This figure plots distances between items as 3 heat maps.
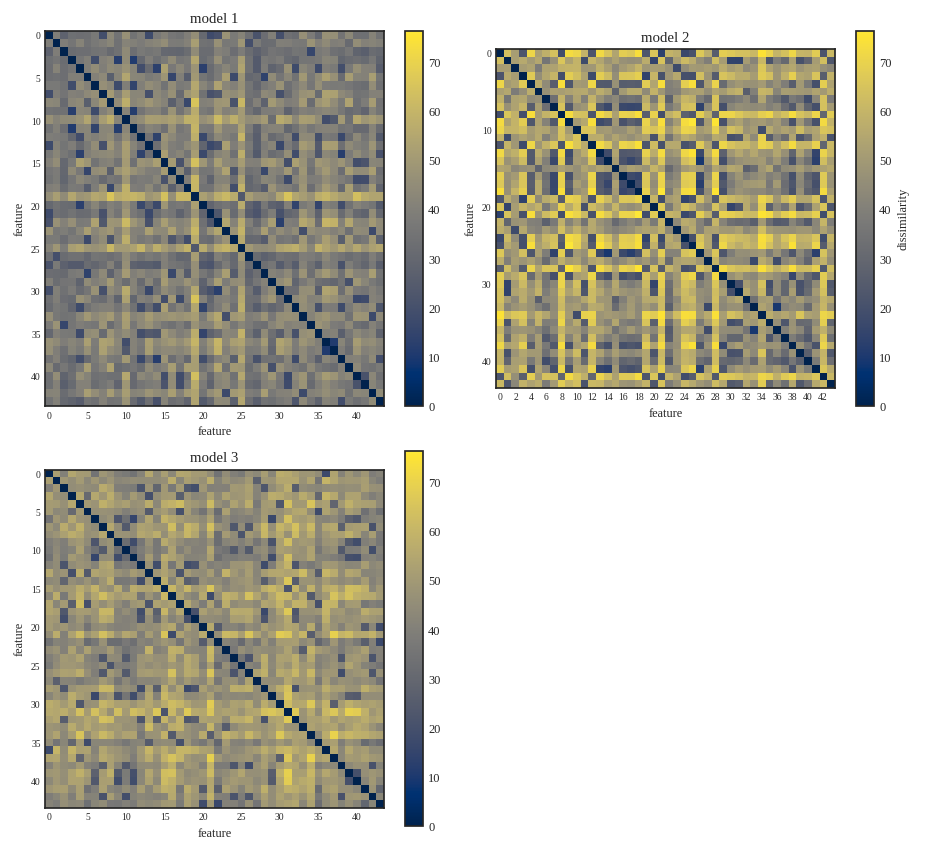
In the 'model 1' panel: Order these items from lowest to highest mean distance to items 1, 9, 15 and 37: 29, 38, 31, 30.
31, 29, 38, 30
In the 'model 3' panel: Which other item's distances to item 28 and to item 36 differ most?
18
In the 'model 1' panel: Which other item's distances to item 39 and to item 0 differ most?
22
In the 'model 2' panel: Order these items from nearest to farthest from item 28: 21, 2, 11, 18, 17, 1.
21, 2, 11, 1, 17, 18
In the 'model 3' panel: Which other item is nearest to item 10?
42
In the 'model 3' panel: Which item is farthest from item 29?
31
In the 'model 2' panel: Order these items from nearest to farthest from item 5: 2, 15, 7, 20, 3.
15, 2, 3, 7, 20
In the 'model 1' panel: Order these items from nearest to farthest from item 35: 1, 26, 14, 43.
14, 43, 26, 1
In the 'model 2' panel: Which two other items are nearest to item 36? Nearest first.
33, 27
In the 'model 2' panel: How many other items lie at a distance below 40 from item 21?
9
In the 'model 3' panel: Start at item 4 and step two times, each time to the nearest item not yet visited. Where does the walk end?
37
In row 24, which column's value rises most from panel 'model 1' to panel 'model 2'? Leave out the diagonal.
18
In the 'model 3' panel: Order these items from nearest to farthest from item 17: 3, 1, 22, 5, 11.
5, 3, 22, 1, 11
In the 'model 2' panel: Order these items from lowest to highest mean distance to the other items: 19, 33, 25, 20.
33, 20, 19, 25
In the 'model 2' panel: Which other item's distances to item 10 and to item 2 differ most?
34
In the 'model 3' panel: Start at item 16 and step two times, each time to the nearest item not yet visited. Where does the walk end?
34
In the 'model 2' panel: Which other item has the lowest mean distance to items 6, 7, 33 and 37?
40
